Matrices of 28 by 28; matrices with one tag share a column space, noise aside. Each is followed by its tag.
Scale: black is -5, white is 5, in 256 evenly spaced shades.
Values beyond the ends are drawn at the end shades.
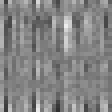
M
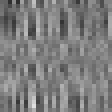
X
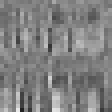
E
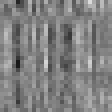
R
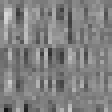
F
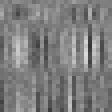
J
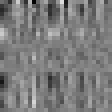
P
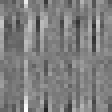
M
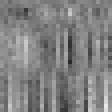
J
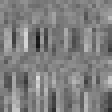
E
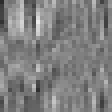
X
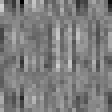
R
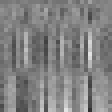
J
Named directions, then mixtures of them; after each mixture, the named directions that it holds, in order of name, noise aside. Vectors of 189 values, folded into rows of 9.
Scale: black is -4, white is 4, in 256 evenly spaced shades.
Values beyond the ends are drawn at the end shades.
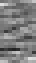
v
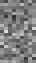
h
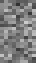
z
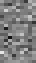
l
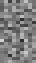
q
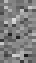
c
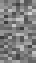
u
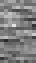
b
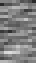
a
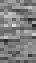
b.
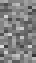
h, u, z.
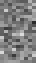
h, l, q.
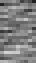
a.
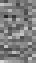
h, u, v.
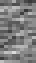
a, u.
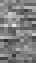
b.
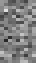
l, z.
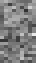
b, c, l.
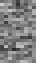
u, v, z.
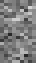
c, u.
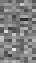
h, q.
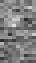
b, c, u.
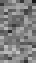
a, h, u.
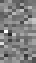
c, h, z.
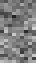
b, h.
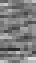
v.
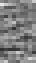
v.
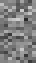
c, u.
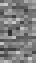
c, h, v.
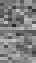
b, u.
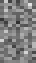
q, z.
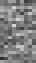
a, b, u.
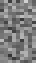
q.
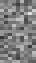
u.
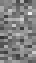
u.
